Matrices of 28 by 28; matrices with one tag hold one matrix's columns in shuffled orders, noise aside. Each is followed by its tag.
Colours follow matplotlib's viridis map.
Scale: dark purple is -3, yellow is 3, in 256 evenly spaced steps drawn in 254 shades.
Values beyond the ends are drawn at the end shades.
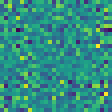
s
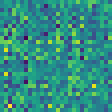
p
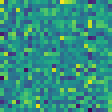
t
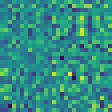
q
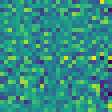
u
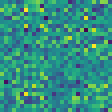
s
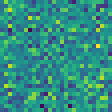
s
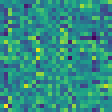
p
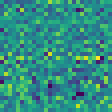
u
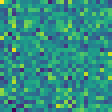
t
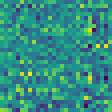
q
